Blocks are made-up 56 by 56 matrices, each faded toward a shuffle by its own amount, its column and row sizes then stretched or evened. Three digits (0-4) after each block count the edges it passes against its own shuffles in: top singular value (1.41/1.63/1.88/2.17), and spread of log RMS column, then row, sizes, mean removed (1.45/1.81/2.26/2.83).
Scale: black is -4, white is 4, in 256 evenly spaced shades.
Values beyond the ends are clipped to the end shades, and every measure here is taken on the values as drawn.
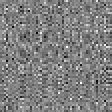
4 2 0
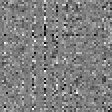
1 4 1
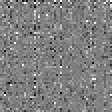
3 3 2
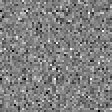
3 0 1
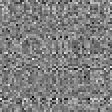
4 0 3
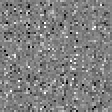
0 3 1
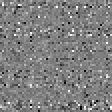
1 1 3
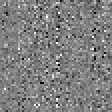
1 3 0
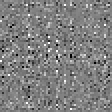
1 3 2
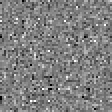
1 1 1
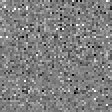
0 0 2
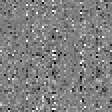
2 3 0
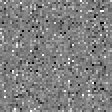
0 2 0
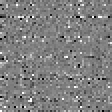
2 1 3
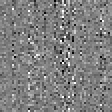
0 4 0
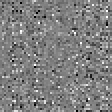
3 3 0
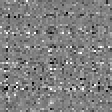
3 1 3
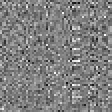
4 2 1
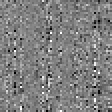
1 4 1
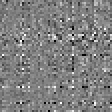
3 3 3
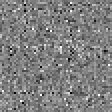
1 1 2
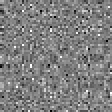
4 2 1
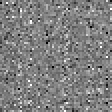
0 3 0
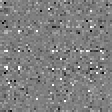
3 1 2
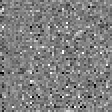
0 2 2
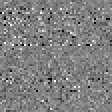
0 1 3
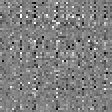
4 3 3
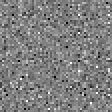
2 1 0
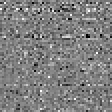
3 1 3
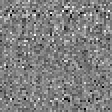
2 1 2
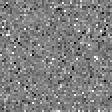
0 0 0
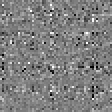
3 2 3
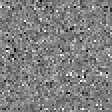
1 0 2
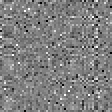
4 1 0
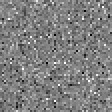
0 1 0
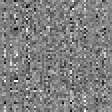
1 4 0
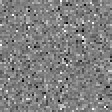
1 1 0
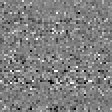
2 0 3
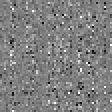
0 3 1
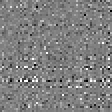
4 2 3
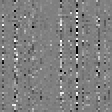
3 4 0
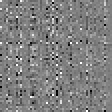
4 4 1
